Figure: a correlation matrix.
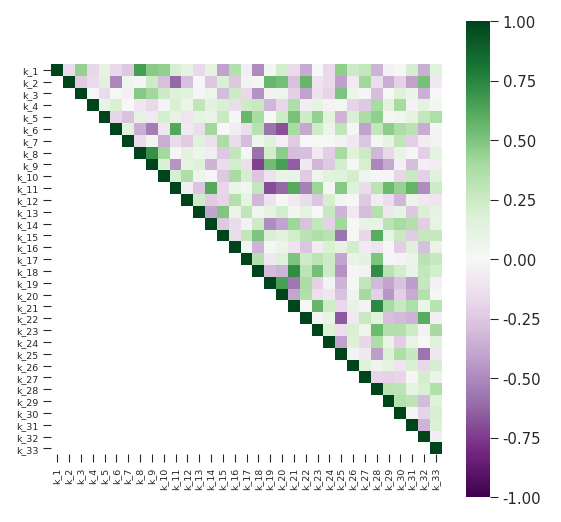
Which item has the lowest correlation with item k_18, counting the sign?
k_9
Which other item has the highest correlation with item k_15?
k_28
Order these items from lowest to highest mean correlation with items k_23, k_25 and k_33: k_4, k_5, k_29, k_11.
k_4, k_5, k_29, k_11
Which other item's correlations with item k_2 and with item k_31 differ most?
k_11
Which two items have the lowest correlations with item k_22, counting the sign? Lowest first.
k_25, k_11
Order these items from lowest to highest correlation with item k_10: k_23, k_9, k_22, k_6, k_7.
k_7, k_22, k_6, k_23, k_9
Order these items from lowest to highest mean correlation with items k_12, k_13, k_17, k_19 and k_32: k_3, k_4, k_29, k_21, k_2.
k_29, k_3, k_21, k_4, k_2
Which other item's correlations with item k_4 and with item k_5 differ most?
k_27
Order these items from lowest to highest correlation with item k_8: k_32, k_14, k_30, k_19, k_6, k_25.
k_6, k_32, k_14, k_30, k_19, k_25
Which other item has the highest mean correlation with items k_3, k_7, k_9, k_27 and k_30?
k_8
